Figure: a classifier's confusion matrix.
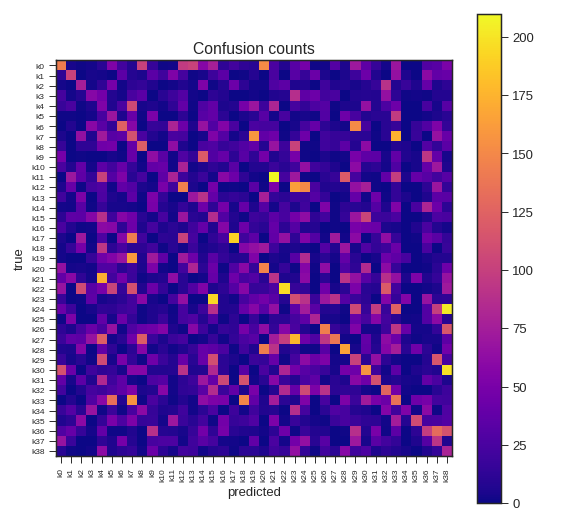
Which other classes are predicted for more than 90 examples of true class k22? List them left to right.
k2, k5, k7, k32
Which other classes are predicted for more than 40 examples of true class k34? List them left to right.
k3, k8, k23, k32, k36
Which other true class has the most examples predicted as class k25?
k32
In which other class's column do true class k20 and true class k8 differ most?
k23
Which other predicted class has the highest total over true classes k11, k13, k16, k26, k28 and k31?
k21
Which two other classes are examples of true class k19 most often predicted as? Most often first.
k7, k24
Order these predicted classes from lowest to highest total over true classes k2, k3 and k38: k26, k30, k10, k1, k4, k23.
k1, k10, k30, k26, k4, k23
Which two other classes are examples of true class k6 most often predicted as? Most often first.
k29, k11
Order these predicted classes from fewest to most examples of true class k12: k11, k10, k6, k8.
k8, k11, k6, k10
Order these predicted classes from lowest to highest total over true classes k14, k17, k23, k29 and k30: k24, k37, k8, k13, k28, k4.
k13, k28, k8, k4, k37, k24
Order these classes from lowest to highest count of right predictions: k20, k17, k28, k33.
k33, k20, k28, k17
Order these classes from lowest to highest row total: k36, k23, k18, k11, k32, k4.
k18, k4, k36, k32, k23, k11
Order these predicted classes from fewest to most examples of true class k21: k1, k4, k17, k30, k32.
k30, k17, k1, k32, k4
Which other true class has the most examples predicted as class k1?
k11
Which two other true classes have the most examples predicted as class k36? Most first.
k9, k14
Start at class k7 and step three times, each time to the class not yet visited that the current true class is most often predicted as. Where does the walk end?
k4
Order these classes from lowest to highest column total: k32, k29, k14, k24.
k14, k32, k24, k29
